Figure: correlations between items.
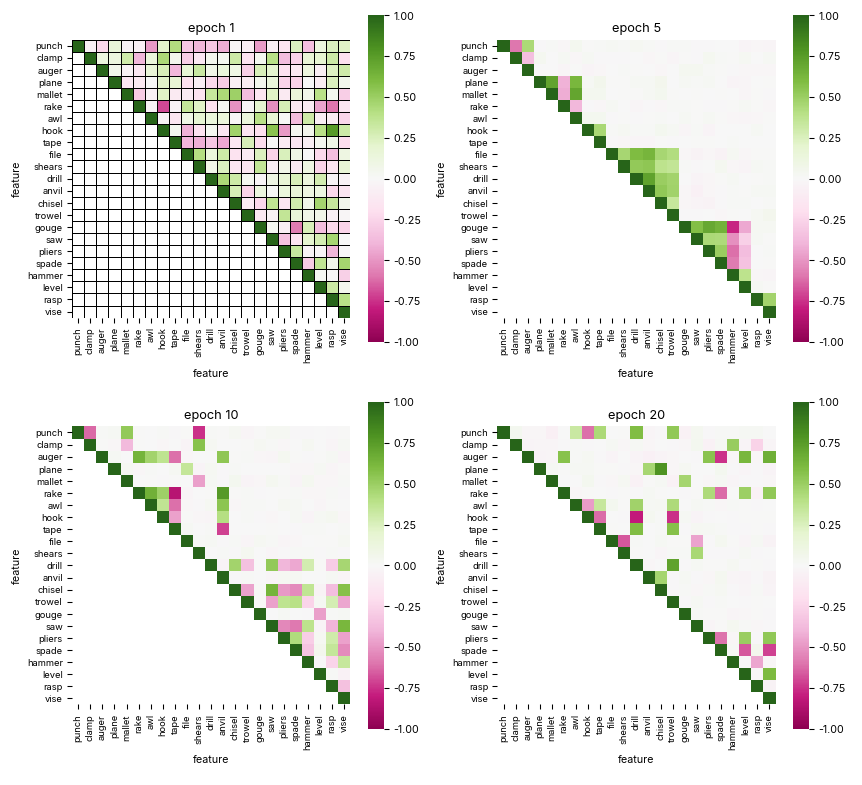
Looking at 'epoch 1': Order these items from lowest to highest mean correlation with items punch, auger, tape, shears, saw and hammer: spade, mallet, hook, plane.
spade, mallet, plane, hook
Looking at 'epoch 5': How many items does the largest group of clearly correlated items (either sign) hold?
6
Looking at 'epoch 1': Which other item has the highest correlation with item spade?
vise
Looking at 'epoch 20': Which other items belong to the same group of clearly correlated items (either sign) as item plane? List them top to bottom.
anvil, chisel
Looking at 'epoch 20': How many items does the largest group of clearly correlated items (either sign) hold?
6
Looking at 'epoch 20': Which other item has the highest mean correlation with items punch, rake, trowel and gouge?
drill
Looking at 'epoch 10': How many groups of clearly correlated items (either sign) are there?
5
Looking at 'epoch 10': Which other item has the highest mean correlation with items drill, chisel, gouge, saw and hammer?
vise
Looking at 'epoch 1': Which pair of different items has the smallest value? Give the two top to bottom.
rake, hook
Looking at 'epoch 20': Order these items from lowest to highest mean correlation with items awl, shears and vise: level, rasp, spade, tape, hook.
spade, hook, rasp, tape, level
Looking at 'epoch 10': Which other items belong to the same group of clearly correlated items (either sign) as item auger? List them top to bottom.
rake, awl, hook, tape, anvil
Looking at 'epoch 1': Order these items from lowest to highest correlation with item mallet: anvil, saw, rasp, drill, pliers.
pliers, rasp, saw, drill, anvil
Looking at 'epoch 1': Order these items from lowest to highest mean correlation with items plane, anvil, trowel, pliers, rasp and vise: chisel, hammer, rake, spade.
rake, hammer, chisel, spade
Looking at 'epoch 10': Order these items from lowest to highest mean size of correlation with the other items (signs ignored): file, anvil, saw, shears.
file, shears, anvil, saw
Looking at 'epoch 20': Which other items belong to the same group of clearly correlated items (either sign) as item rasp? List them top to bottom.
clamp, hammer
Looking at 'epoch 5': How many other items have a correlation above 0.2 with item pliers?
3
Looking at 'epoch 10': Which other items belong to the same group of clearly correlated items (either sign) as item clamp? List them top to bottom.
punch, mallet, shears
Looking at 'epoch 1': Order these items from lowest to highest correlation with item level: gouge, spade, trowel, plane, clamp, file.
gouge, file, plane, trowel, clamp, spade
